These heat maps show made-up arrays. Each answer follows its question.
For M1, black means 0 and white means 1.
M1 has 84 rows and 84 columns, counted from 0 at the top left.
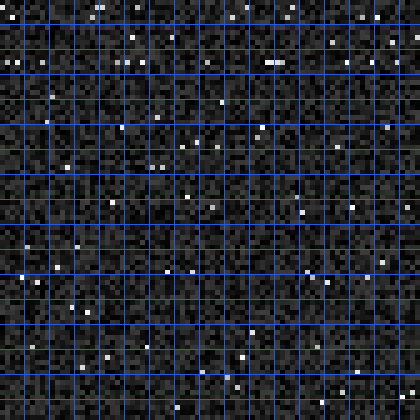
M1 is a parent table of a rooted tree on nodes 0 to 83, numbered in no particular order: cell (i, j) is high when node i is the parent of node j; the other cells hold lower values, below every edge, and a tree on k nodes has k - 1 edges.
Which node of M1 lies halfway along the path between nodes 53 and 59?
28
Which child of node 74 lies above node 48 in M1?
71
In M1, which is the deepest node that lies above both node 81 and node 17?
12
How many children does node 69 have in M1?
3
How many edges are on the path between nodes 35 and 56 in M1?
4
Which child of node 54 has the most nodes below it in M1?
33
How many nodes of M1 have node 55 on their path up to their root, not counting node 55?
5
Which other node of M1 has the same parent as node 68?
82
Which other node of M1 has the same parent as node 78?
66
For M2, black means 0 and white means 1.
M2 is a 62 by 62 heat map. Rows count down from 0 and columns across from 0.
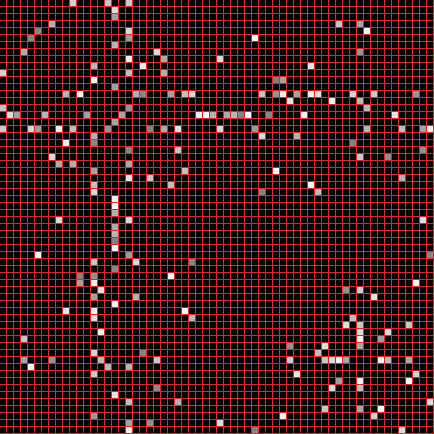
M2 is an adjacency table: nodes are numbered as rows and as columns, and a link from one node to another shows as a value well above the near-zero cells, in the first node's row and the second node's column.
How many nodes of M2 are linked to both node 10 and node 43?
0
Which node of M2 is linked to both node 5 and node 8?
node 18
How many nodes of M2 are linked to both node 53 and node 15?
0
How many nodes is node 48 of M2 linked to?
3
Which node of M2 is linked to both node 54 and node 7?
node 51
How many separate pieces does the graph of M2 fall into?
4
